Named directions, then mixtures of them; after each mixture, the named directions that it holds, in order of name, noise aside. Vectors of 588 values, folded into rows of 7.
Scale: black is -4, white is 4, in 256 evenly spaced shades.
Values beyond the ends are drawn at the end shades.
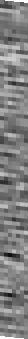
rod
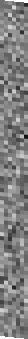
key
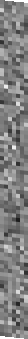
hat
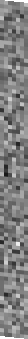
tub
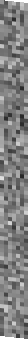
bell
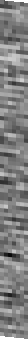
rod.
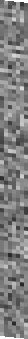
bell, rod.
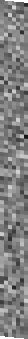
key.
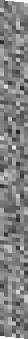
bell, hat.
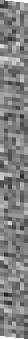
bell, rod.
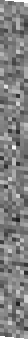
hat, tub.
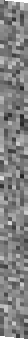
bell.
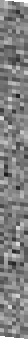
rod, tub.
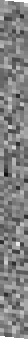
tub.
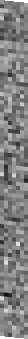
rod, tub.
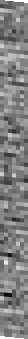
rod, tub.
